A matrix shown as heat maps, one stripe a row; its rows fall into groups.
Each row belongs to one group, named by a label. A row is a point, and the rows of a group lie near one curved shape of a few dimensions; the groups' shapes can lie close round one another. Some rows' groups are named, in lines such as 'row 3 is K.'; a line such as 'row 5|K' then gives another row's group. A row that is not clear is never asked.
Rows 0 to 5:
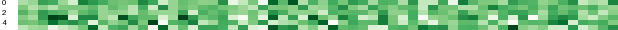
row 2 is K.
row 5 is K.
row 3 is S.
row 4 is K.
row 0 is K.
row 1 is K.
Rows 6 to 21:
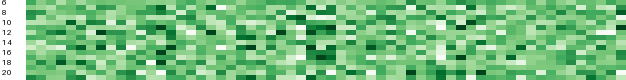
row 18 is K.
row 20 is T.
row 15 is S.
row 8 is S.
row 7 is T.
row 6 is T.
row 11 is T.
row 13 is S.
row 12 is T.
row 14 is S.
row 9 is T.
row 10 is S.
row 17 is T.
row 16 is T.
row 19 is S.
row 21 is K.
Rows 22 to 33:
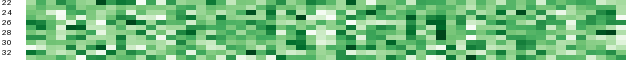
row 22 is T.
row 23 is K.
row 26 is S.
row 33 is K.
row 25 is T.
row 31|S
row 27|K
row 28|T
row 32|S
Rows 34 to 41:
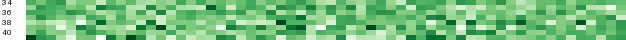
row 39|T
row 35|T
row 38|K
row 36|K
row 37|T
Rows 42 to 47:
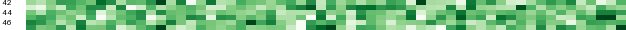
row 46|S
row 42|T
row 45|T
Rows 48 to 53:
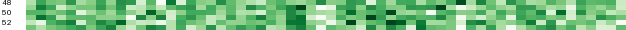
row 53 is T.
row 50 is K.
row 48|T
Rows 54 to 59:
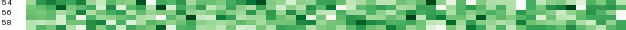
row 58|S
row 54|K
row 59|K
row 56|S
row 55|K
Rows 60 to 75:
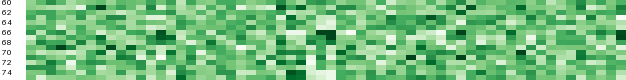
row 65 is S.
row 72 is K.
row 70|K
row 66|T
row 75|T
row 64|T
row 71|T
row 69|S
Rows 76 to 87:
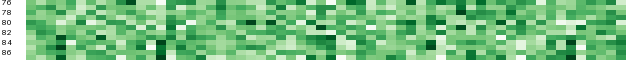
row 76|T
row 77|T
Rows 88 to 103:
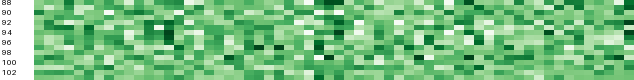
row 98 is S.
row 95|T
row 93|K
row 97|S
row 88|T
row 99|T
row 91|T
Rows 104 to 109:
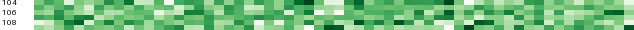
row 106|T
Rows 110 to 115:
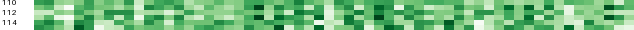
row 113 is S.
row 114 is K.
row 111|S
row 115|K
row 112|S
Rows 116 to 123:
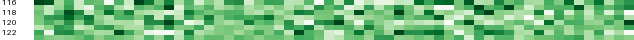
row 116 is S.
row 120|T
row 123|T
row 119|K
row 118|S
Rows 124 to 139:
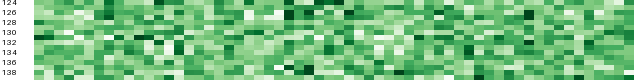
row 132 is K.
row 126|K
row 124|T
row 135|T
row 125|T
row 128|S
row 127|K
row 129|K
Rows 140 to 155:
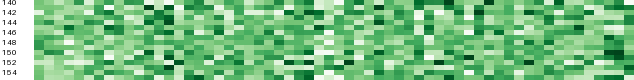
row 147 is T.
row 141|T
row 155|T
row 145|T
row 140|T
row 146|T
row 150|T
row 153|T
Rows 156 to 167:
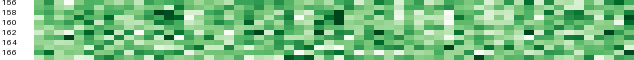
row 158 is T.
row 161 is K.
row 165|T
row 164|S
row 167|K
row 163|K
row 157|K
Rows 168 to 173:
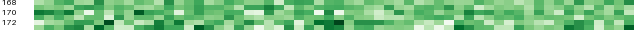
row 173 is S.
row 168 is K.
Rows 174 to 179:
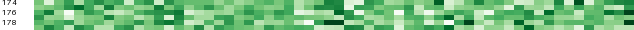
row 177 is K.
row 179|K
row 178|T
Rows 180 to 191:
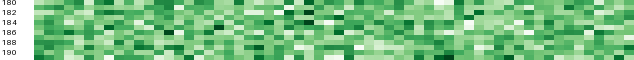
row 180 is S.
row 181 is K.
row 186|K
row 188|S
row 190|K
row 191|S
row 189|S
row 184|T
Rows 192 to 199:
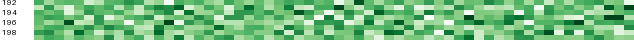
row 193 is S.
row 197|T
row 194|T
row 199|T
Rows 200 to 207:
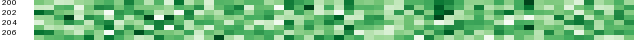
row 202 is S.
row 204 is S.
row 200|K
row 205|K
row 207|T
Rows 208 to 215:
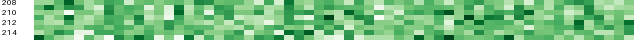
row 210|K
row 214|K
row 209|T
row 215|S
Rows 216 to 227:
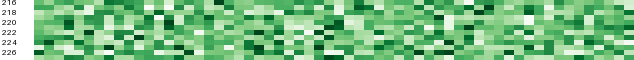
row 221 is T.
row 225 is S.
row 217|T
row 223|S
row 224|K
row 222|S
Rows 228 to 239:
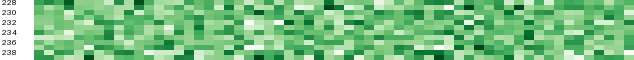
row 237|K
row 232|K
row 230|S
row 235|S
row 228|S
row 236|T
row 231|T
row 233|T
